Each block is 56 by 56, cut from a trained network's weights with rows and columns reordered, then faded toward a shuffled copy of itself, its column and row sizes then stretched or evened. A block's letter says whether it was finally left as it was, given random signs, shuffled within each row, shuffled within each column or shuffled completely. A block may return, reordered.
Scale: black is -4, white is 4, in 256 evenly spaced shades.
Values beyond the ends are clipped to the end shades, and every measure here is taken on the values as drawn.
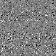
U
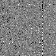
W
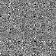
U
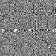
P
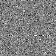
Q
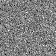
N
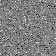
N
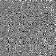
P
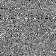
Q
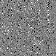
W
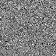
Q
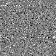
Q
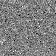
N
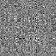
P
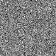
W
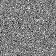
N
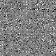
U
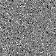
W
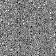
W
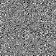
U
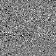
U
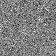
N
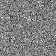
Q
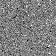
N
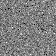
N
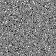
N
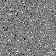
N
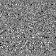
Q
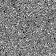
N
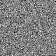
N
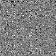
U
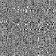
P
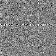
U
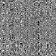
P
